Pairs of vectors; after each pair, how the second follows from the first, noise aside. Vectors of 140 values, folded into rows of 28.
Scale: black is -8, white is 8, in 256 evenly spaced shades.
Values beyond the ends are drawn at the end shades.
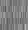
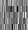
wrapped around, negated, scaled up.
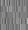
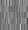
sign-scrambled.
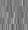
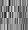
wrapped around, negated, scaled up.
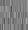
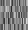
scaled up.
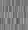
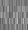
sign-scrambled.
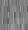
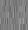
reversed, negated, shrunk.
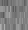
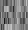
wrapped around, negated, scaled up.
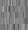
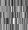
wrapped around, negated, scaled up.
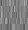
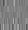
reversed, partly zeroed.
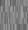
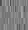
partly zeroed.
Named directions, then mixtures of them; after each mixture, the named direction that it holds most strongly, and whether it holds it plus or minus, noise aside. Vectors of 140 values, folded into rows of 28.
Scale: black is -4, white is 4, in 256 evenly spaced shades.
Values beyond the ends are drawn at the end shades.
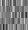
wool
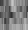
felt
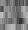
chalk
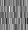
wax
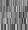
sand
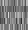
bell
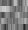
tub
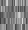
sand, minus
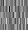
wax, minus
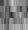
felt, plus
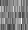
bell, minus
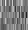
wool, plus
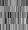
bell, minus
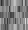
felt, plus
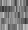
tub, minus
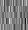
wax, plus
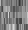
chalk, plus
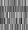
bell, plus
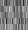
wax, plus
